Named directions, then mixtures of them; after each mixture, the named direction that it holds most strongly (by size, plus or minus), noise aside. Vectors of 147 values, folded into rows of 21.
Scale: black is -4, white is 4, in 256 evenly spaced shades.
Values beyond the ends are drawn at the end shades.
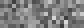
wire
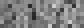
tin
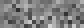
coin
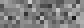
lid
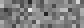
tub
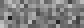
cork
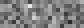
coin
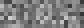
lid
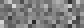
cork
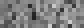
tin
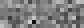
cork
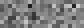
tin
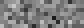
cork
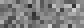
tin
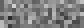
cork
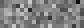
tub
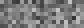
cork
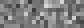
lid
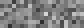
wire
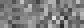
wire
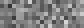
wire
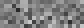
coin
